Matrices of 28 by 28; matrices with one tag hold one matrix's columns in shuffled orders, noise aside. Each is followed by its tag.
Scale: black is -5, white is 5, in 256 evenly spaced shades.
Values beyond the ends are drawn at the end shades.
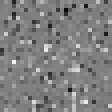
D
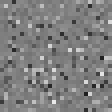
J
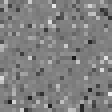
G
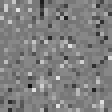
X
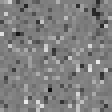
D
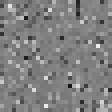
X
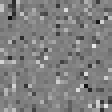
X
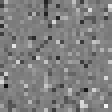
X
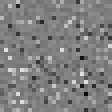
J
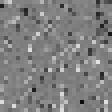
D
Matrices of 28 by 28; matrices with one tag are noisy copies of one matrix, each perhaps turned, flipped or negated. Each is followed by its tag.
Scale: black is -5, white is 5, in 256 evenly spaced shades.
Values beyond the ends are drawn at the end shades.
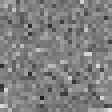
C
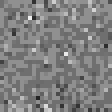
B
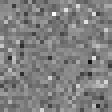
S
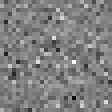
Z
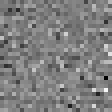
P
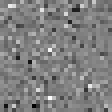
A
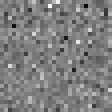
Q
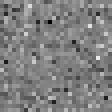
S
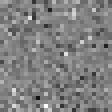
B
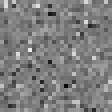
A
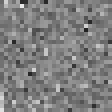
C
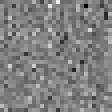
Q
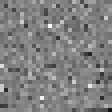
C
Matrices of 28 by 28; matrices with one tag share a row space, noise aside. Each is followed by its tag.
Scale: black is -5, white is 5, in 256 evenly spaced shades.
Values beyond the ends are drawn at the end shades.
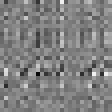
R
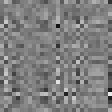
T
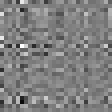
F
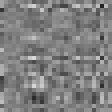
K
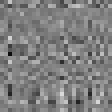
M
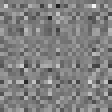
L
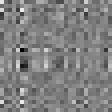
F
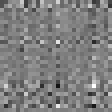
L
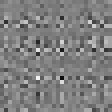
R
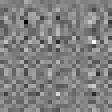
L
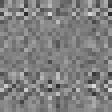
L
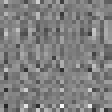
R
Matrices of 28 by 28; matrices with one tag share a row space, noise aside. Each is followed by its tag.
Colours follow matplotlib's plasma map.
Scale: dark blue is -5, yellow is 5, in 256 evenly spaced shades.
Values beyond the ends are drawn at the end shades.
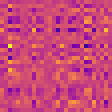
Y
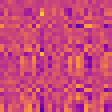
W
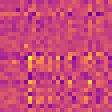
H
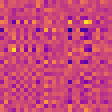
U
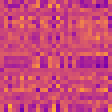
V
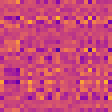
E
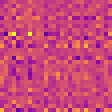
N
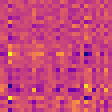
Y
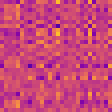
E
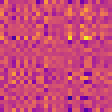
U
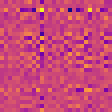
W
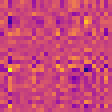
Y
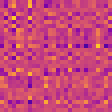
N
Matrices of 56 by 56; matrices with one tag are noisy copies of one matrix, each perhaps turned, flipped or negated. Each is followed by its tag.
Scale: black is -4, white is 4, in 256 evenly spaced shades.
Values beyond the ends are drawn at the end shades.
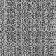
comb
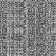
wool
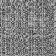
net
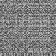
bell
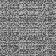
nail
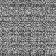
comb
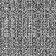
nail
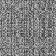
nail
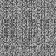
nail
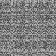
comb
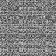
nail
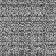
comb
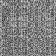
net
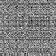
bell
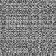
bell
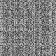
comb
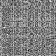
net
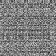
bell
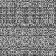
wool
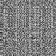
bell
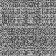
wool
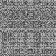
wool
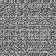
bell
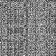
wool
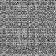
net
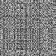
bell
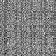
comb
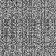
nail
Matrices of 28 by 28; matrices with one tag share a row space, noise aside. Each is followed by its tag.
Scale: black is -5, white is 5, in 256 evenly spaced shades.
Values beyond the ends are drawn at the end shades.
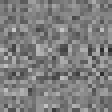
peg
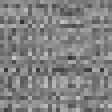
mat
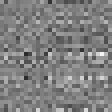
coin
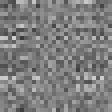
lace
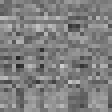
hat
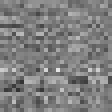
hat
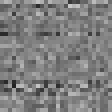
hat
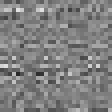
hat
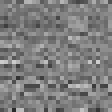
hat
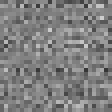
coin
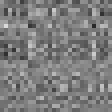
peg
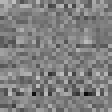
lace
